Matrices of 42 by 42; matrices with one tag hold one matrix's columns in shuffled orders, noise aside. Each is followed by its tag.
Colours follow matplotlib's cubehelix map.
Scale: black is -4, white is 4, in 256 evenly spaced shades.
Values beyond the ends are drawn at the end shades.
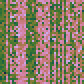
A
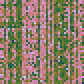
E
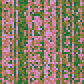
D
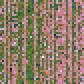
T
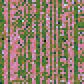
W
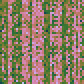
T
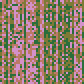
A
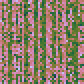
A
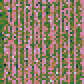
A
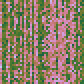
D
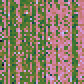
T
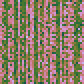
T
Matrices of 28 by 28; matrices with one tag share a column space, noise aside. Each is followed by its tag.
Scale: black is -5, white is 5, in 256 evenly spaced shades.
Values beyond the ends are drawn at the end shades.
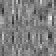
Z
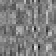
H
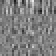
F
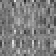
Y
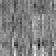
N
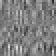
H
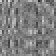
Y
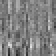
N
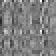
Y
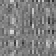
Y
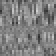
Z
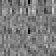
F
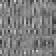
Y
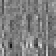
N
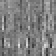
N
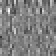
F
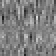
Z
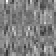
H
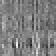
N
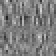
Z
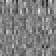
F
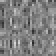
Y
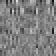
F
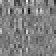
F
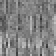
N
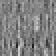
N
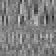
Z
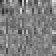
F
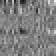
F
